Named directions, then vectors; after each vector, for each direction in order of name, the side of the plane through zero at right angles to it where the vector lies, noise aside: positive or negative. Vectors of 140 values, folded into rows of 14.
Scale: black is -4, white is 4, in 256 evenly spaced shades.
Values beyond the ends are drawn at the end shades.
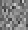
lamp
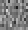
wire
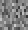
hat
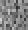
positive, negative, positive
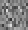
negative, positive, positive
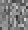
positive, positive, negative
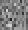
negative, positive, positive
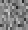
negative, negative, positive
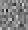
negative, negative, negative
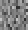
positive, negative, positive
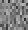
negative, negative, positive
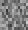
positive, negative, negative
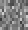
negative, negative, negative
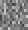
negative, negative, negative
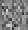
negative, positive, positive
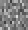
negative, negative, negative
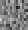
positive, negative, positive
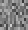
negative, negative, positive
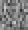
negative, negative, negative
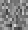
positive, negative, negative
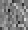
positive, positive, negative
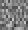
negative, positive, positive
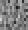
positive, negative, positive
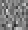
negative, positive, positive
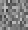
negative, negative, negative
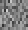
positive, positive, positive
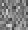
negative, positive, positive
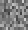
positive, positive, negative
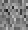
positive, positive, negative
